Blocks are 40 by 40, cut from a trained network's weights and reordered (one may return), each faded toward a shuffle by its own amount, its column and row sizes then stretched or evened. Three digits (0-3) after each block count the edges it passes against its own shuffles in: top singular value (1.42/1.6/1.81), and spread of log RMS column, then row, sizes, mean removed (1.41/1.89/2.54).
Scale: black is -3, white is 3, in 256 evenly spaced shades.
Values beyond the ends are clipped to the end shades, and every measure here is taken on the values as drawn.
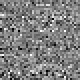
0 0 2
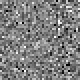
0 1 0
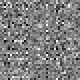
2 2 2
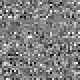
0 1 3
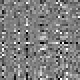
3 3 2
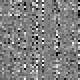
0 3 1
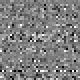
0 1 3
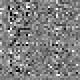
0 2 2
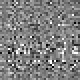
1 2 2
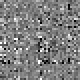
0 2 2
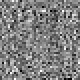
2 0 2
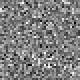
0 0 1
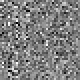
1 2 0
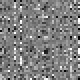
2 3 2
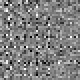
1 2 2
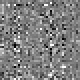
1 3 2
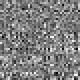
2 0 2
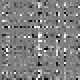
2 3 3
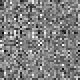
2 2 1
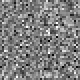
2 2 0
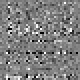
0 2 3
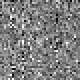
0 2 0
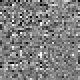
0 2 2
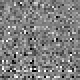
0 1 3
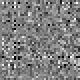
1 2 2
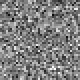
1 0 0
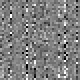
1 3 0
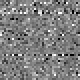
0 0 3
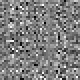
1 3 0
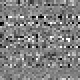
3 1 3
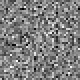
1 1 0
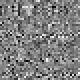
1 0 2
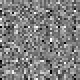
2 2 1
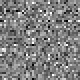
2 1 2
